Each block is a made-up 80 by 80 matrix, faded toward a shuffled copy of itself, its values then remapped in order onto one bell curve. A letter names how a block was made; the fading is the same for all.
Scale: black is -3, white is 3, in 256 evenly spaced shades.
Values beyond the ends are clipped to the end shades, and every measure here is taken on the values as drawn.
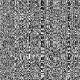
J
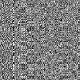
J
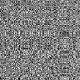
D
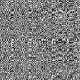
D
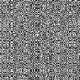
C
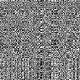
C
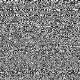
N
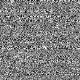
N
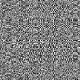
D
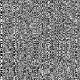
J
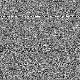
N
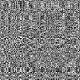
C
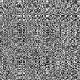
C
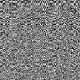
D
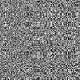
C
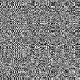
D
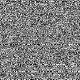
N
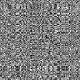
C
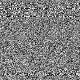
N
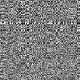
D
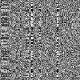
J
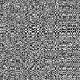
D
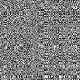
C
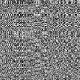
D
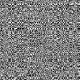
D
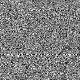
N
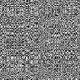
C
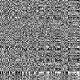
D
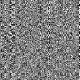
J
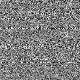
N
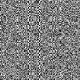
J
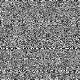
N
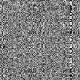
J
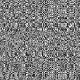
C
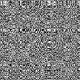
C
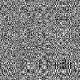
C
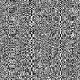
J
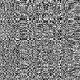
C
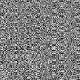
D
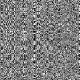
J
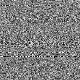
N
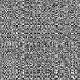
D
